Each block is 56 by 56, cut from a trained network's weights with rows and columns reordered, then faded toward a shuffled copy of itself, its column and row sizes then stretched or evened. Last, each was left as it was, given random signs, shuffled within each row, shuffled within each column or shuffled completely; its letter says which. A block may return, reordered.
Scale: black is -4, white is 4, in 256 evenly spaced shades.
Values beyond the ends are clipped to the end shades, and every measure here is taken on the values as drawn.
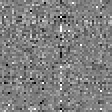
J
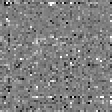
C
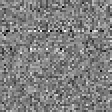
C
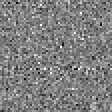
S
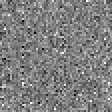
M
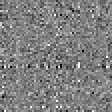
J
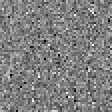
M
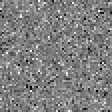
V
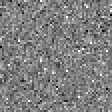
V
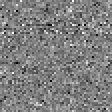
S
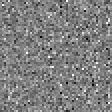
M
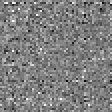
C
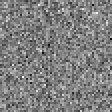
V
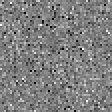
V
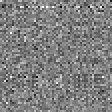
J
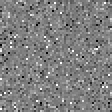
V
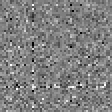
J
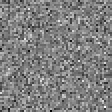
M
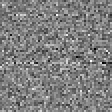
S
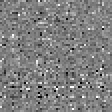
J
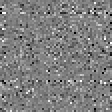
C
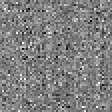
J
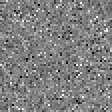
V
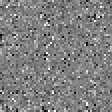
C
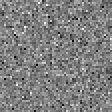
V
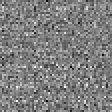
J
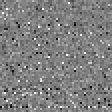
S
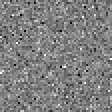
V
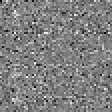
J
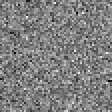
V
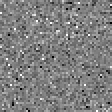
V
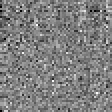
J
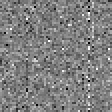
M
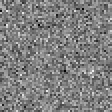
V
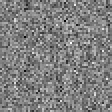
M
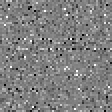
S
